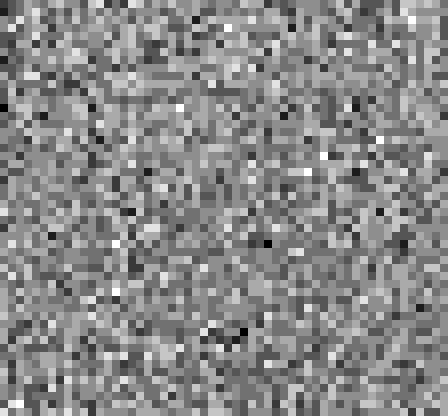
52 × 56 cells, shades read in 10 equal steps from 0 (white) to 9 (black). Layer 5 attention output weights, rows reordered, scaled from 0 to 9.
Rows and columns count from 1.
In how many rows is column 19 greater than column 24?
22
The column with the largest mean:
12
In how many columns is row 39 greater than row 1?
25
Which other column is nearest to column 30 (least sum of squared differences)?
49
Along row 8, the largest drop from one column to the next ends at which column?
52
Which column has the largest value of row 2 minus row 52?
1
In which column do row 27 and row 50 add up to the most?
17
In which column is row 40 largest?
50
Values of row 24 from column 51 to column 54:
6 4 5 5
